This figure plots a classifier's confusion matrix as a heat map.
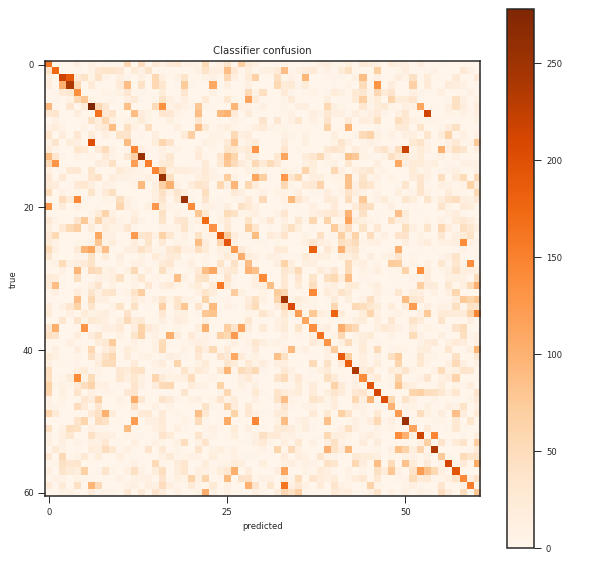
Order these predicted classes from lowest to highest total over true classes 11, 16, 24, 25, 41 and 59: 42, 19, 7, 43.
19, 43, 42, 7
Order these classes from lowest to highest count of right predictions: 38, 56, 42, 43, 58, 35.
35, 58, 38, 42, 56, 43
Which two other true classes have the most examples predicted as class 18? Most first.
30, 42
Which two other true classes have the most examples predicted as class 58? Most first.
25, 33
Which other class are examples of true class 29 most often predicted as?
52
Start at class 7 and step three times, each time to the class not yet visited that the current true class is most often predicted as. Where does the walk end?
22
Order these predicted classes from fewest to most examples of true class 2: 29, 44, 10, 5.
10, 5, 29, 44
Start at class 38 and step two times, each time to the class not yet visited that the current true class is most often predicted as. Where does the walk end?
37
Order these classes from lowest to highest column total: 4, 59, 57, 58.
59, 58, 57, 4
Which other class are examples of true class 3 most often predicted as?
46
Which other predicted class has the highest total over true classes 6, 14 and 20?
0
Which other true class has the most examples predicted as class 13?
17
